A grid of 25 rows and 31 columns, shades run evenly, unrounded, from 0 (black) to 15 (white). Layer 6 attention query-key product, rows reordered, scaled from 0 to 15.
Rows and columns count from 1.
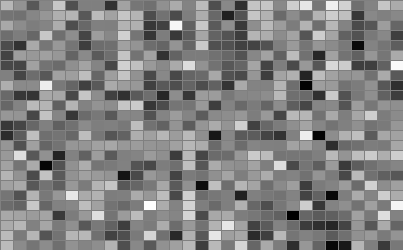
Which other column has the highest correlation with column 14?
24
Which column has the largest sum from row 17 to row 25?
15
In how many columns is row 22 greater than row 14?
18
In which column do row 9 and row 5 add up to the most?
4
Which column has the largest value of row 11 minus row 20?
26
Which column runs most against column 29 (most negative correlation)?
16
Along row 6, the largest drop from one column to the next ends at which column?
13
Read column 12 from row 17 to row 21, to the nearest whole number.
4 9 7 9 15
